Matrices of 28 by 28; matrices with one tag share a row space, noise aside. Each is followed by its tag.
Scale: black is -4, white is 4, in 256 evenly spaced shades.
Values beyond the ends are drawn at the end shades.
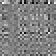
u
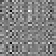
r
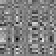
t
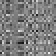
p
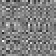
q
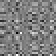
t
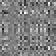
u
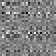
q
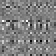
q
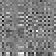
p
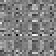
t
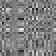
p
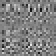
q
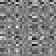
t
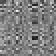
t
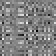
p
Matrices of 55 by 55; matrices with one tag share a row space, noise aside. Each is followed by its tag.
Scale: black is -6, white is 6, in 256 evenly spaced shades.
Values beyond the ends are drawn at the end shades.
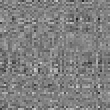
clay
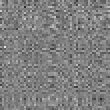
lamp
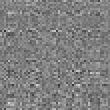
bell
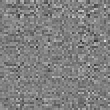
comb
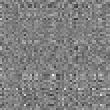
lamp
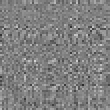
lamp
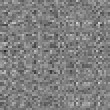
clay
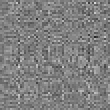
comb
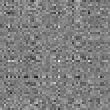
bell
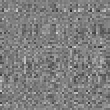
lamp
